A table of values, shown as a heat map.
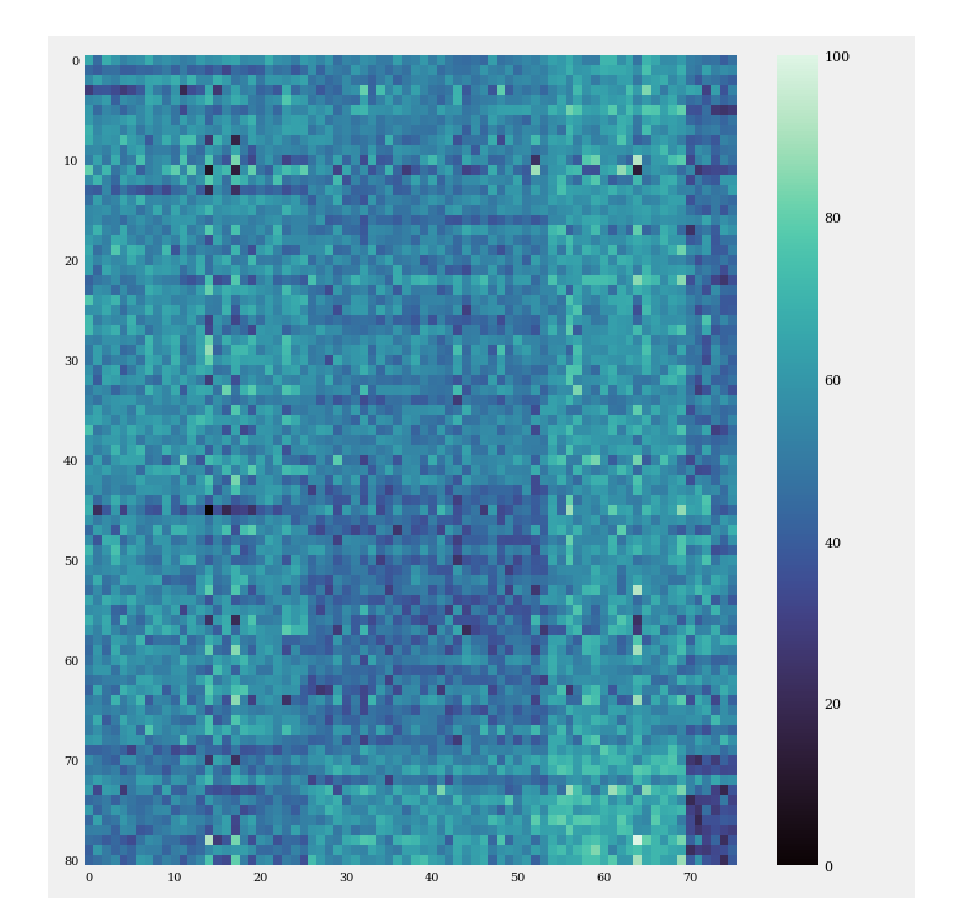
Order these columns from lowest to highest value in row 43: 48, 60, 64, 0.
48, 0, 60, 64
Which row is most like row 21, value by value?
0
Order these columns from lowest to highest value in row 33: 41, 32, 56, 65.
41, 56, 65, 32
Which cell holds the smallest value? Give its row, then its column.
45, 14
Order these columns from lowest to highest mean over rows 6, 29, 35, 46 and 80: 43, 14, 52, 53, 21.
52, 53, 43, 21, 14
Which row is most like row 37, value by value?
49
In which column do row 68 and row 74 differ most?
43
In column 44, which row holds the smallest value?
57
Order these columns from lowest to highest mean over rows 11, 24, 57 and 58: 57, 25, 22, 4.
4, 22, 57, 25
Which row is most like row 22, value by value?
80
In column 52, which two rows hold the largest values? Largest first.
11, 76
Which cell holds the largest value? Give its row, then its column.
78, 64
